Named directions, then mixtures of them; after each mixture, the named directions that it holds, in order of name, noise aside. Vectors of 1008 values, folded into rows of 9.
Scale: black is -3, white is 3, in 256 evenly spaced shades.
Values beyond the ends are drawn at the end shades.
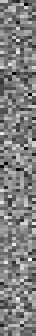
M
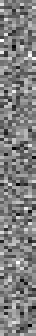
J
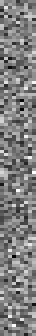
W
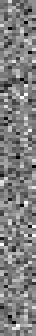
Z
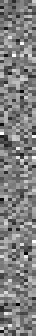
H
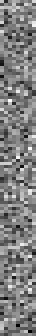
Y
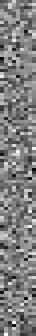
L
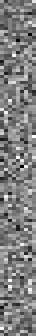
H, Y.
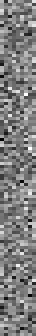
J, Y, Z.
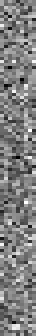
W, Z.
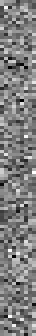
W.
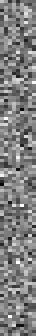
M, W, Z.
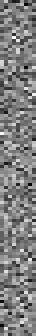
M, Y.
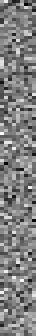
L, M, Y.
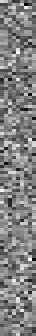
M.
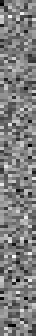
J, L, W.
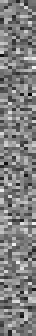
J, M.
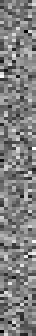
H, L.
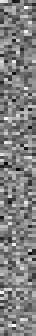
L, M, W.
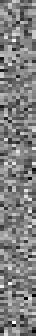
L.
